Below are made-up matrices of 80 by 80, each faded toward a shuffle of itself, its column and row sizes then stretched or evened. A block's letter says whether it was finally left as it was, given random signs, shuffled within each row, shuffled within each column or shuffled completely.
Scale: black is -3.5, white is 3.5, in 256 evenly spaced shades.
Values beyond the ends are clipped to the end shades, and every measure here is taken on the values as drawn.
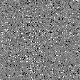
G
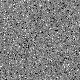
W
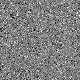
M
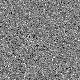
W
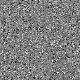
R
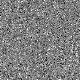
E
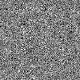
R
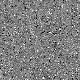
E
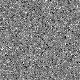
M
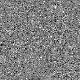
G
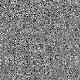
G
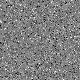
W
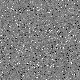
M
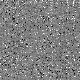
R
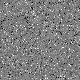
W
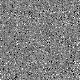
R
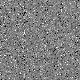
E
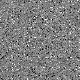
R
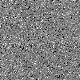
M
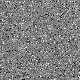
M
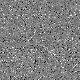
M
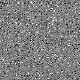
G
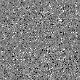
R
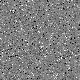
W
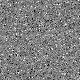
W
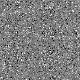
R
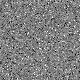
W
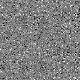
G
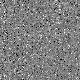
E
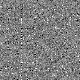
G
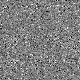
M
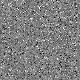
E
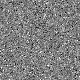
W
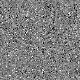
R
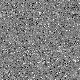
M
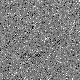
W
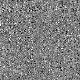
R
